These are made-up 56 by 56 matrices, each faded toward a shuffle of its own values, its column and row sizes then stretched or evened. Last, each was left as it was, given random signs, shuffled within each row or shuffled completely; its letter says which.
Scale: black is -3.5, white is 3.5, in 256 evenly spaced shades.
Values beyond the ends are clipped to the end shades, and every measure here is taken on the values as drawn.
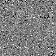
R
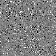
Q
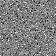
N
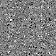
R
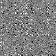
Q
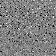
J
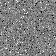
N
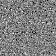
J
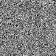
J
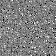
J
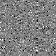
Q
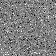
N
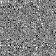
Q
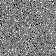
N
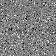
J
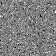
N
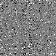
R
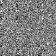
Q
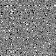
R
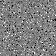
N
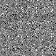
R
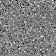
J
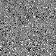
R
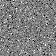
N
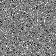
N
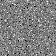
N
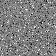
N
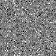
Q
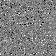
J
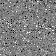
J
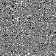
R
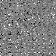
Q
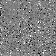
R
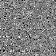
Q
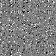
Q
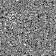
R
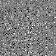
R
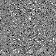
Q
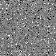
R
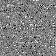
J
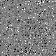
R
